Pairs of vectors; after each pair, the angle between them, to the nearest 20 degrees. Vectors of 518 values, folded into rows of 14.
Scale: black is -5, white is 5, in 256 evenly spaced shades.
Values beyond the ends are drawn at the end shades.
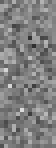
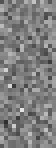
40 degrees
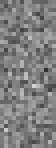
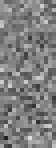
120 degrees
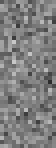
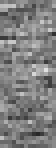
60 degrees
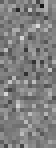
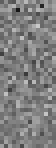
40 degrees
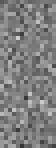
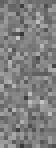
20 degrees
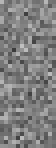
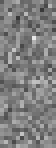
140 degrees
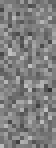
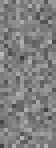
140 degrees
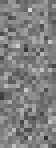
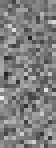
120 degrees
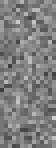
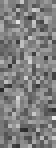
20 degrees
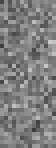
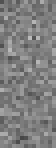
60 degrees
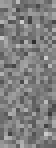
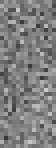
120 degrees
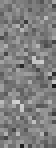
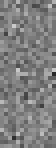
60 degrees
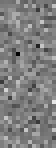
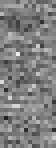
140 degrees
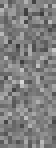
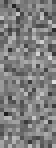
100 degrees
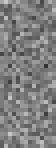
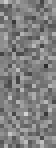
20 degrees
